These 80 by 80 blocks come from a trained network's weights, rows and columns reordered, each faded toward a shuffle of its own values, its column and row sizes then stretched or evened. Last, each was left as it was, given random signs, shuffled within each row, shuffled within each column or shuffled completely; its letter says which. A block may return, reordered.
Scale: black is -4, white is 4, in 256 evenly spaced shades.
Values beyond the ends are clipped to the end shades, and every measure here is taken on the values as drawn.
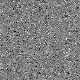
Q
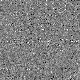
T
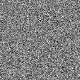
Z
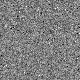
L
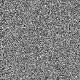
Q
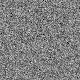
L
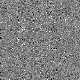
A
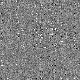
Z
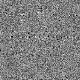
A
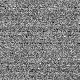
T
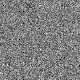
Z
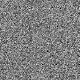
Z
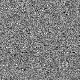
T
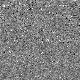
T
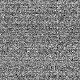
A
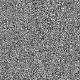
Z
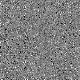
Z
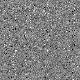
Z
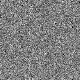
Q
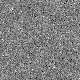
L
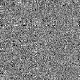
A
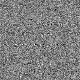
T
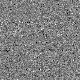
T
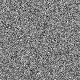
L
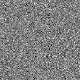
A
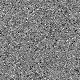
L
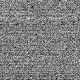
A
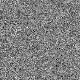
Z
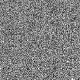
A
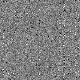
Q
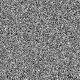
T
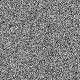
L
